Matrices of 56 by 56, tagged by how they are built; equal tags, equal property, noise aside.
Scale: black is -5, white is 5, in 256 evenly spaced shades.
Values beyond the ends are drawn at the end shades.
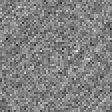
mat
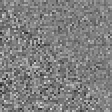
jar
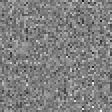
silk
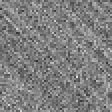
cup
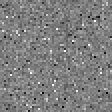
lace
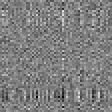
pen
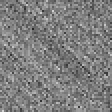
cup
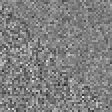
jar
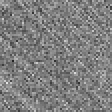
cup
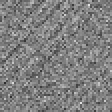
mat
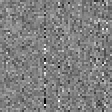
silk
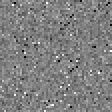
lace
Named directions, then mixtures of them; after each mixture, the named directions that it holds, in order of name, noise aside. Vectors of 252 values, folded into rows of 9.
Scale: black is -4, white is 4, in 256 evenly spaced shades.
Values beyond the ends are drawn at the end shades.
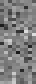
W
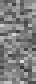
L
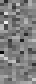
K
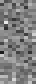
K, W.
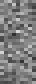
K, L, W.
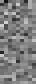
K.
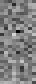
K, L, W.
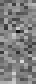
K, L, W.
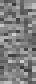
L.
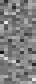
K.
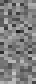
K, L, W.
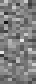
K.
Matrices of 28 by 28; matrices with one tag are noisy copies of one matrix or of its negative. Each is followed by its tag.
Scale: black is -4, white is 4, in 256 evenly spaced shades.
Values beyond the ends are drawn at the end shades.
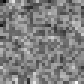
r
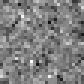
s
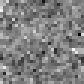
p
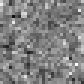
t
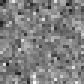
r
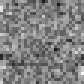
p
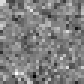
r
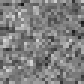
s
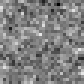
p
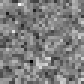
s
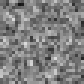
s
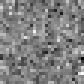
p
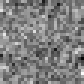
p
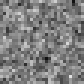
s
